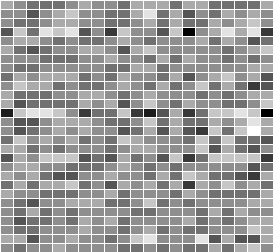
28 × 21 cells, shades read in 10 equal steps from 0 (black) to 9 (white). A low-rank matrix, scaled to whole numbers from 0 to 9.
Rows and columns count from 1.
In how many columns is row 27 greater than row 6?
8
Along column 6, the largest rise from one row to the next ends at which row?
21
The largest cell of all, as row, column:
15, 20
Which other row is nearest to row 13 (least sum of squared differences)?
18
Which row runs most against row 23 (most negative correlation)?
19
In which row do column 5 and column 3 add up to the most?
13
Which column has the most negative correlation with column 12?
3
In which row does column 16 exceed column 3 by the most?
27
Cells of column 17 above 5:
9
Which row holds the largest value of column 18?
4
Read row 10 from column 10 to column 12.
6 5 4
